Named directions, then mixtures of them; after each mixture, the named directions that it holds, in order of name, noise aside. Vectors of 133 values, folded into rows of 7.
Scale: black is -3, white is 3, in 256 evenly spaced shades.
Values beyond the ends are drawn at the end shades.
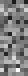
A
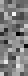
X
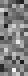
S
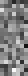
A, S, X.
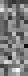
A, S, X.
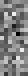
S, X.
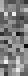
A, X.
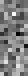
X.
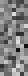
S, X.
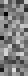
A, S.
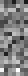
A.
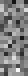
A.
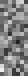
A, S, X.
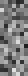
S, X.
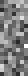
S, X.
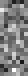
A, S.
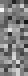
A, S.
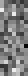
A, S, X.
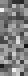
A, S, X.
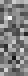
A, S, X.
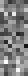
A, X.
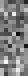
A, X.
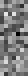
S, X.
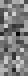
S, X.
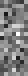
S, X.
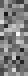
S, X.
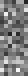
A, S, X.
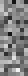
A.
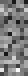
A.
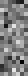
S.
